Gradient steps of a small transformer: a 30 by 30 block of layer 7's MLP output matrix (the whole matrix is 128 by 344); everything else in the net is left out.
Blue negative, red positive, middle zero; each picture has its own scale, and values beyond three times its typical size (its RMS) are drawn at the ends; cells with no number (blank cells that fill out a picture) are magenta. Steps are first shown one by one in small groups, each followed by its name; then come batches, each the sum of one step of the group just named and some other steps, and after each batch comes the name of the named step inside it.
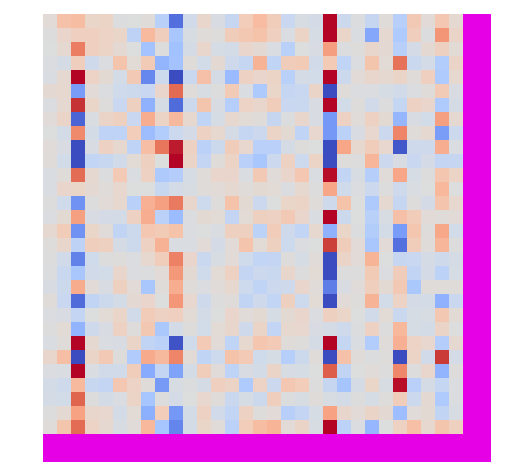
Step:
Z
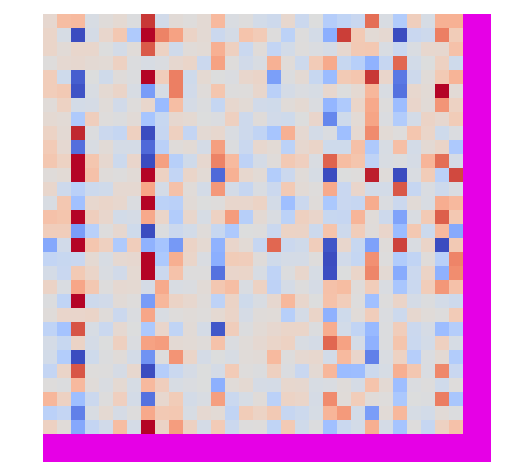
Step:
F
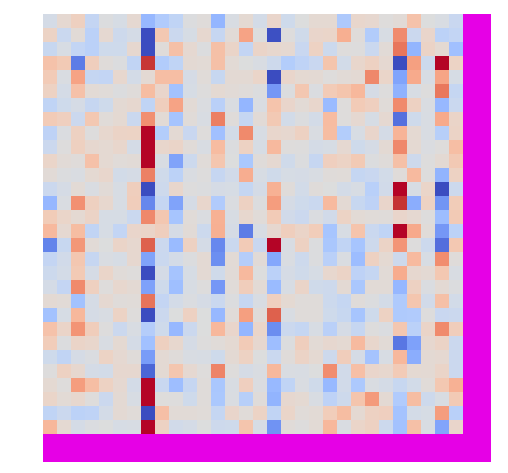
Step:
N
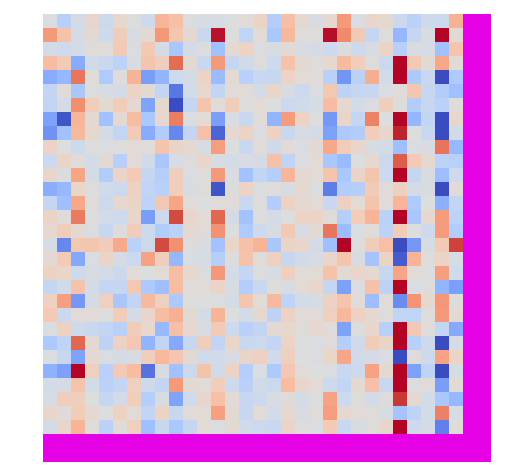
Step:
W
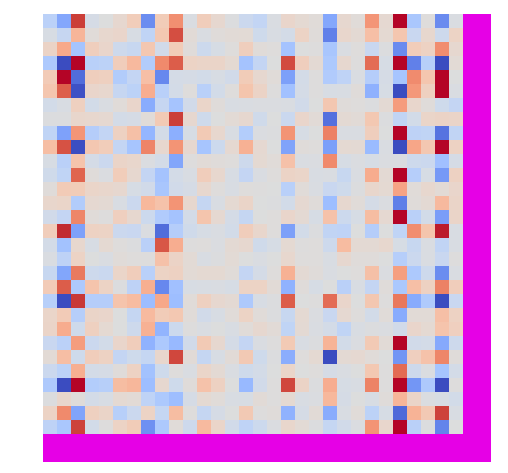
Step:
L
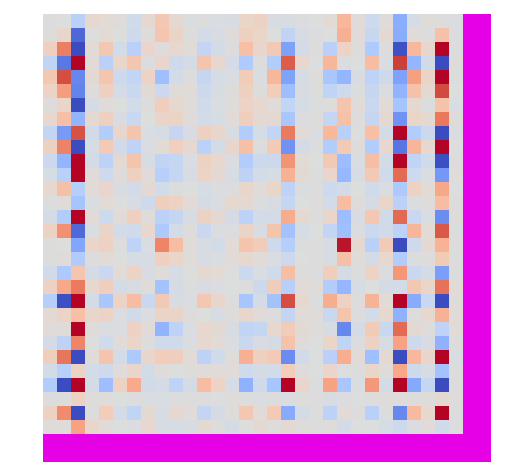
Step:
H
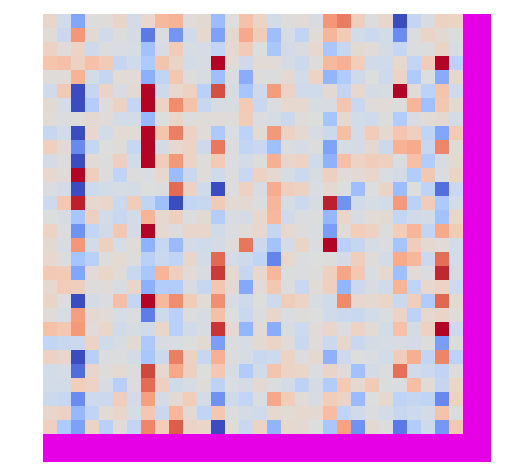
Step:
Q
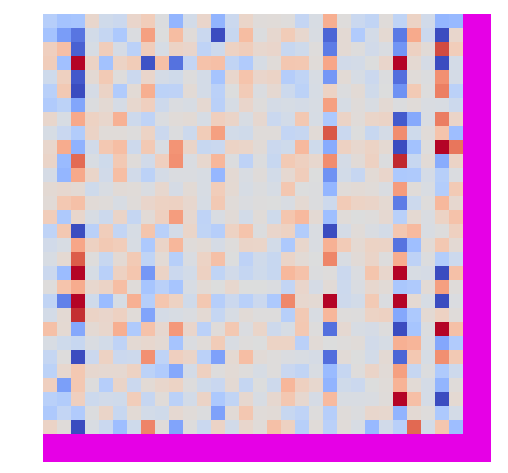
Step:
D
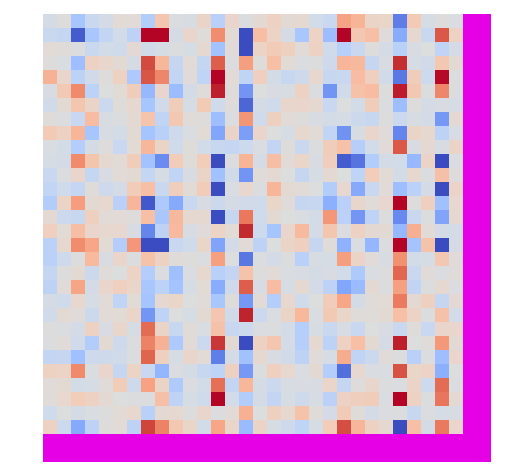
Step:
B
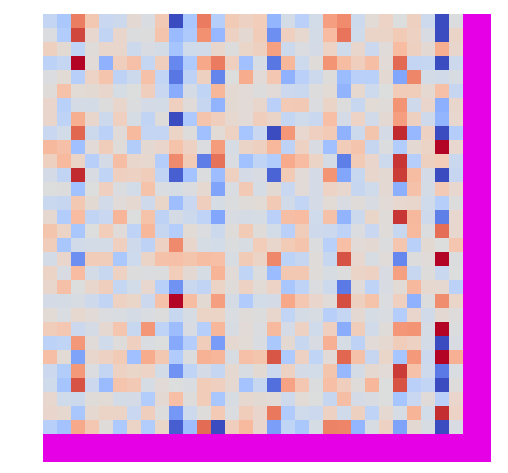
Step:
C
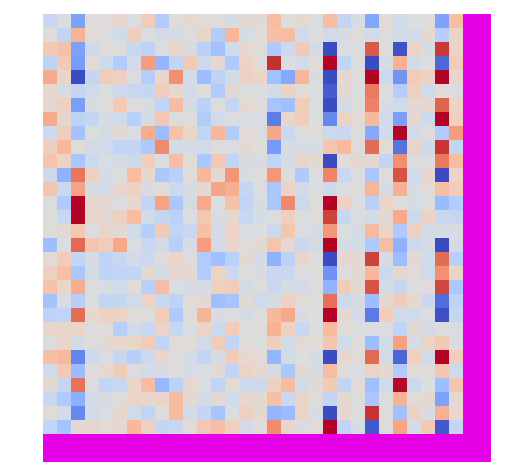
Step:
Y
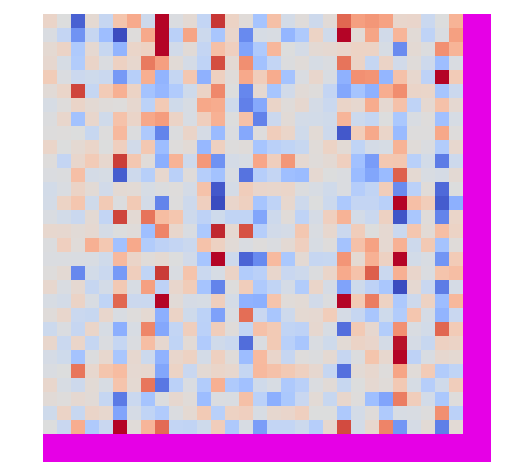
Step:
B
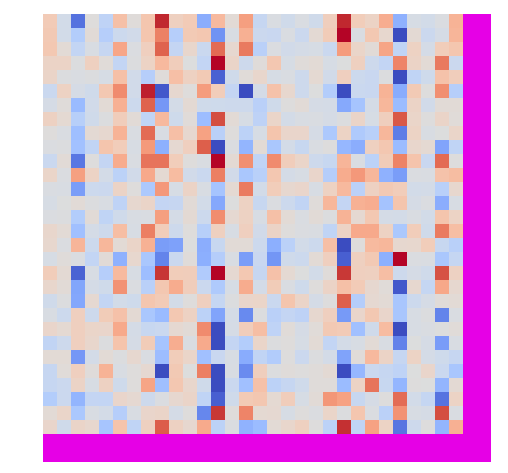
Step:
Q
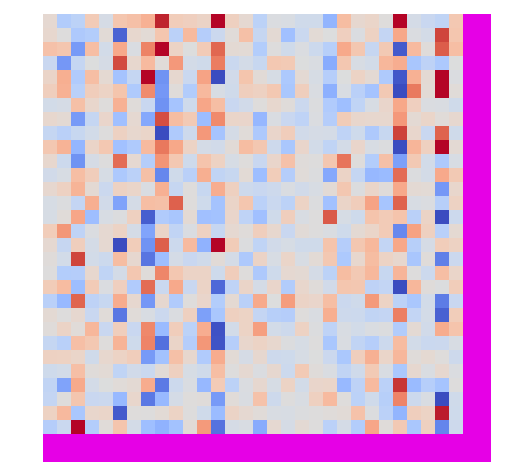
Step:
L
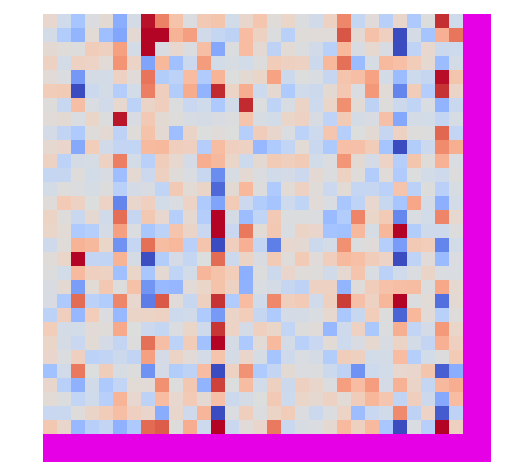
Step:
D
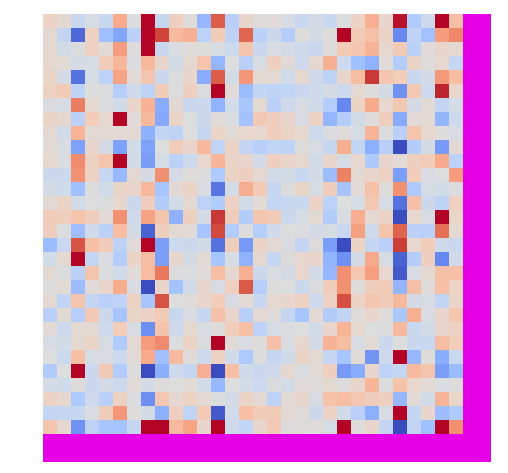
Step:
F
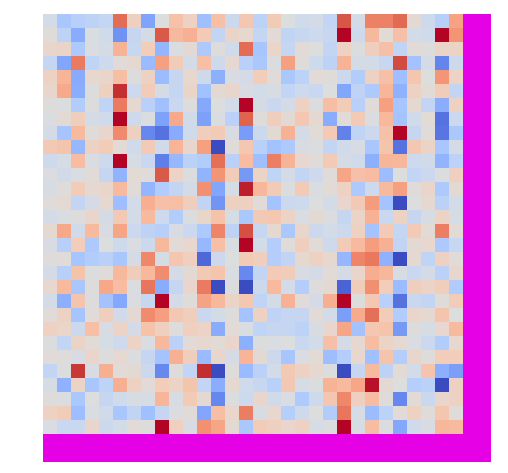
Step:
L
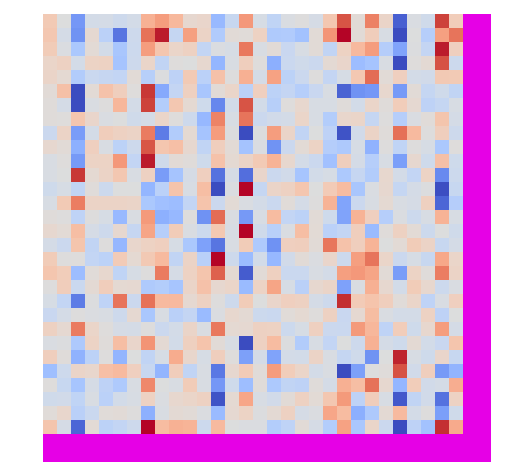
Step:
Q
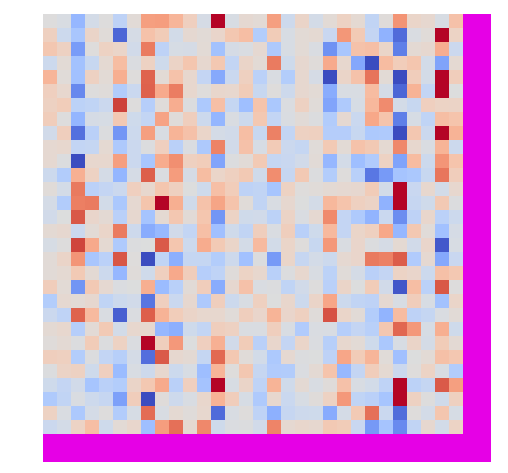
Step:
Y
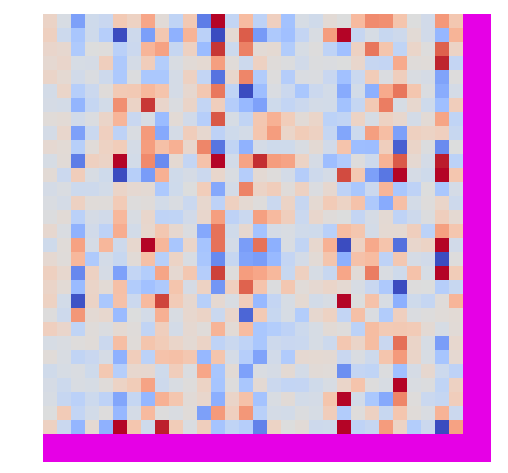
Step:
Q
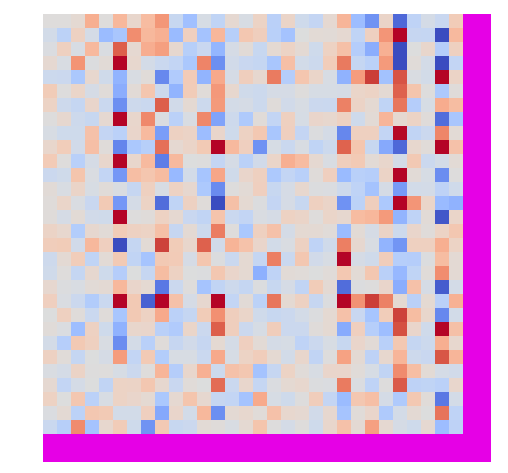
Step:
C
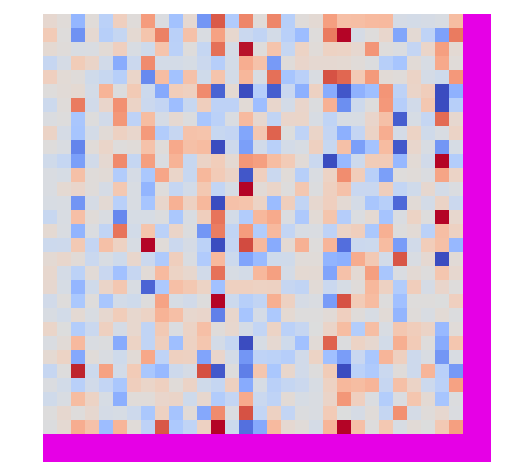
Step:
Z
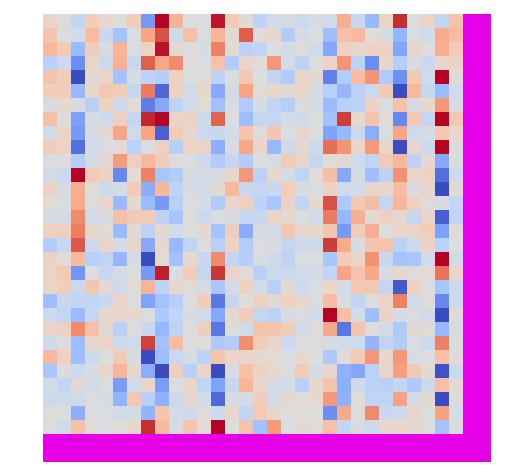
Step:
Y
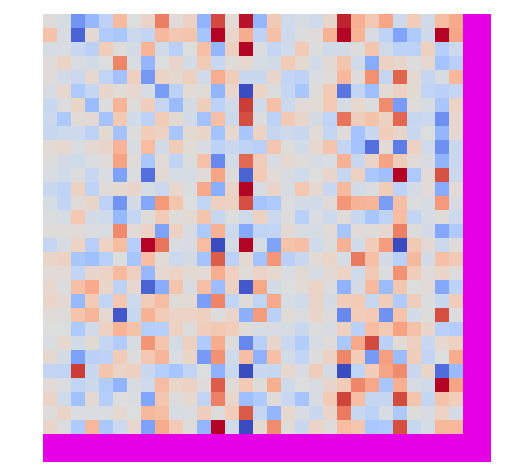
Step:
W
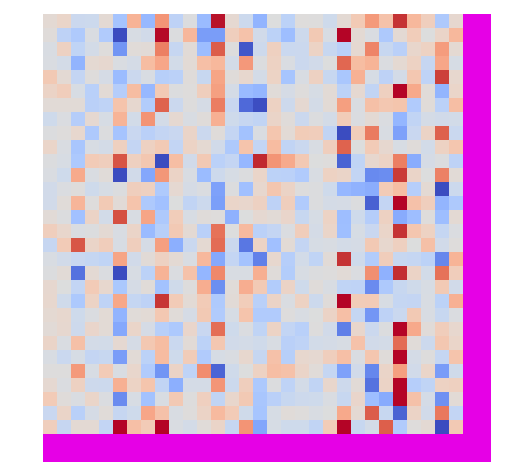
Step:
B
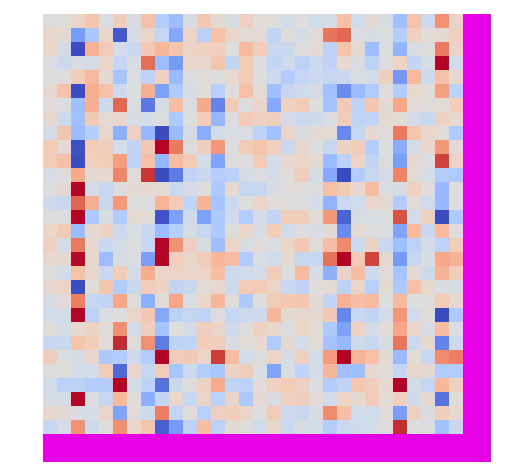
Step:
C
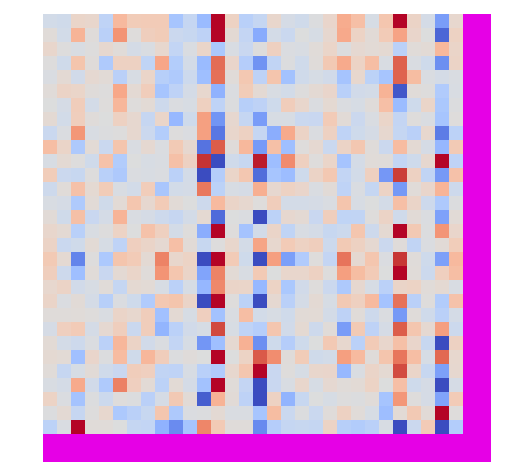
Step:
C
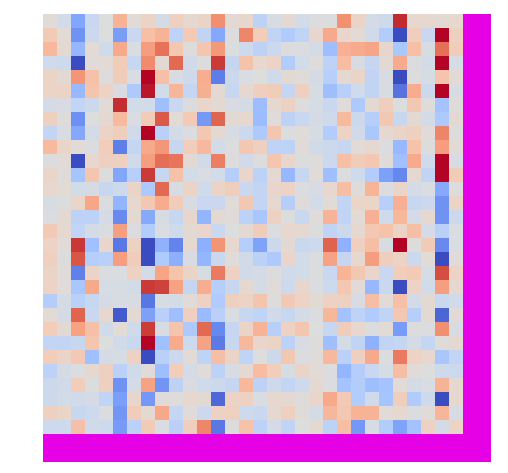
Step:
Q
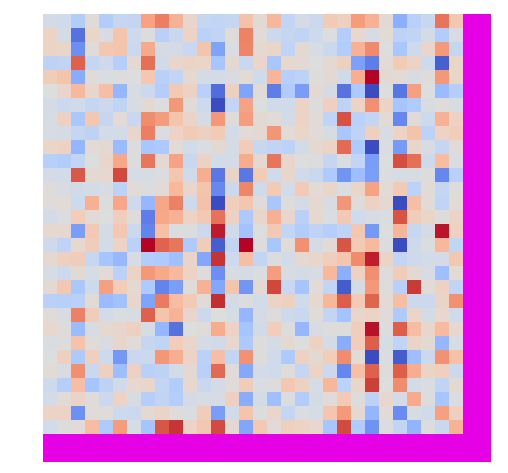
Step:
H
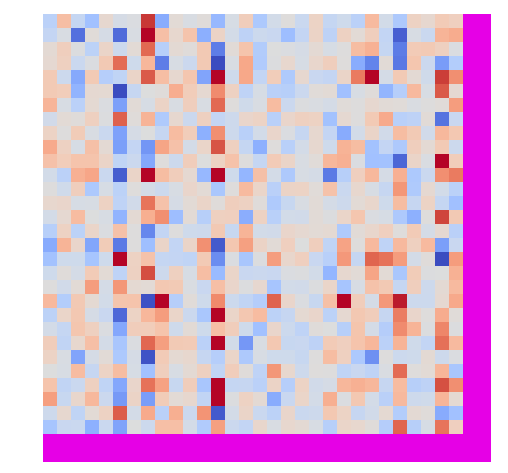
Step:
F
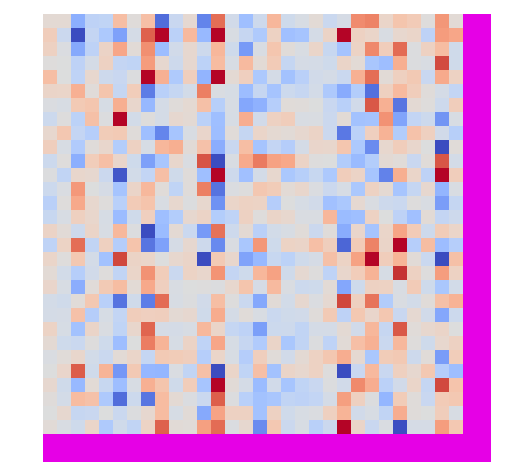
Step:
B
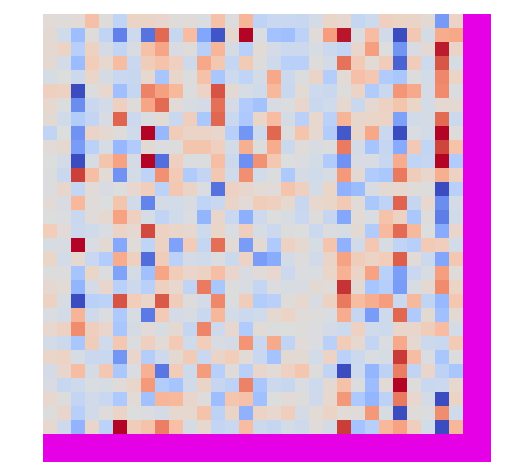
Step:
Q
